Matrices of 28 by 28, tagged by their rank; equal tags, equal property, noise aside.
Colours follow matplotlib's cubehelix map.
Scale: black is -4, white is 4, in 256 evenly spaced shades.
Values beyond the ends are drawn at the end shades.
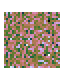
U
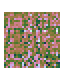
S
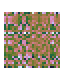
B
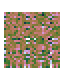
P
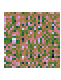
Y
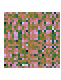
Y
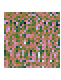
S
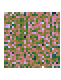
U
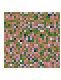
Y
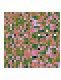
U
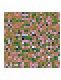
S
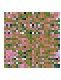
P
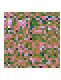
U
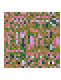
S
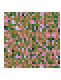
U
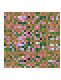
Y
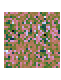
S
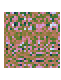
Y
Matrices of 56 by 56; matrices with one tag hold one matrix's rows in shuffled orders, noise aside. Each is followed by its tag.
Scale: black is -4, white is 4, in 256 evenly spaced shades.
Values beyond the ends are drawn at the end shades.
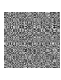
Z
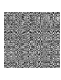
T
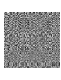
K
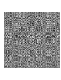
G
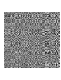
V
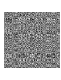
G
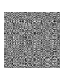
Z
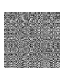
T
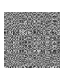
Z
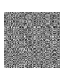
Z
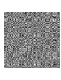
Z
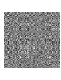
K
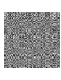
Z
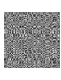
Z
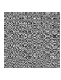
Z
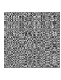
Z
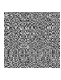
K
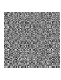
K
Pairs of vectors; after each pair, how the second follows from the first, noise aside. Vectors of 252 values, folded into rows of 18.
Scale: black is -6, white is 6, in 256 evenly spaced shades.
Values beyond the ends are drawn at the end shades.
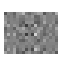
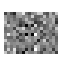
scaled up.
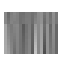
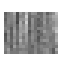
reversed.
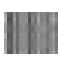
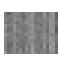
reversed, negated, shrunk.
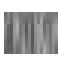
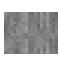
wrapped around, negated, shrunk.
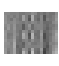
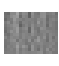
reversed, negated, shrunk.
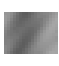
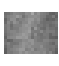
wrapped around, negated, shrunk.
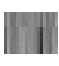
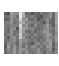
reversed, negated.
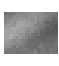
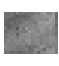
wrapped around, negated, shrunk.
